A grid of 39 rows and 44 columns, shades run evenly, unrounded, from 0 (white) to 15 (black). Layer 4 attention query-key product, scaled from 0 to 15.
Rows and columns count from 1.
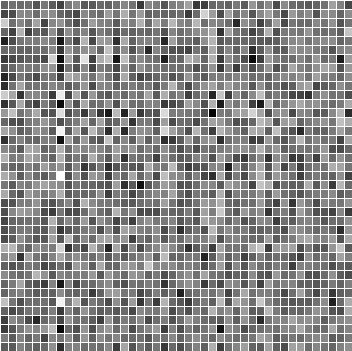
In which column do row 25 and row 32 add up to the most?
8
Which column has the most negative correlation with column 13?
31
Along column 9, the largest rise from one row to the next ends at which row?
28
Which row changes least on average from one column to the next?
38
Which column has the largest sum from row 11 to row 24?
14
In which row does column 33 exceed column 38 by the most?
12
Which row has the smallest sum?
15
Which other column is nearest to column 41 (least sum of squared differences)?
4
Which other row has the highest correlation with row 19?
22
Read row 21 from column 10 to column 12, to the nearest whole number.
8 9 9
